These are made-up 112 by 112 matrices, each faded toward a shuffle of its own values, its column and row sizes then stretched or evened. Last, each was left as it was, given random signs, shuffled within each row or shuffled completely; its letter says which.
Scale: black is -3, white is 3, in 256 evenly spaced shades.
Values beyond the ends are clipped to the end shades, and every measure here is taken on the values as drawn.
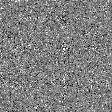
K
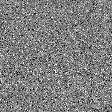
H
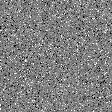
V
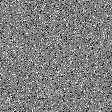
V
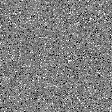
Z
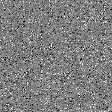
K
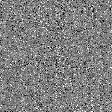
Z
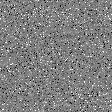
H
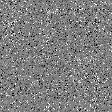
K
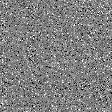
K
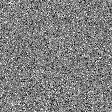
V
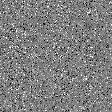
K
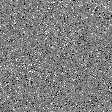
V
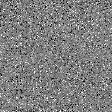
K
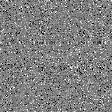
Z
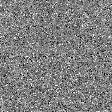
H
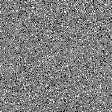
Z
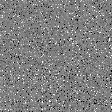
Z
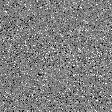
H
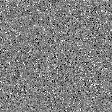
K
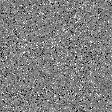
K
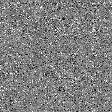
Z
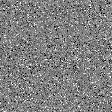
K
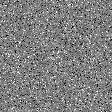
V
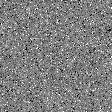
V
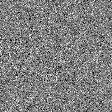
K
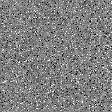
Z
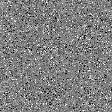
Z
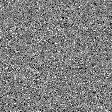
H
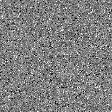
Z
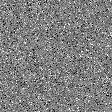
V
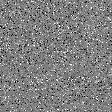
H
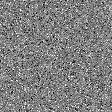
V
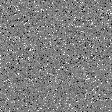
H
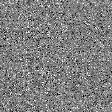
Z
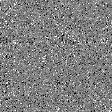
Z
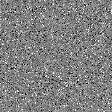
K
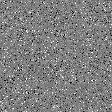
K
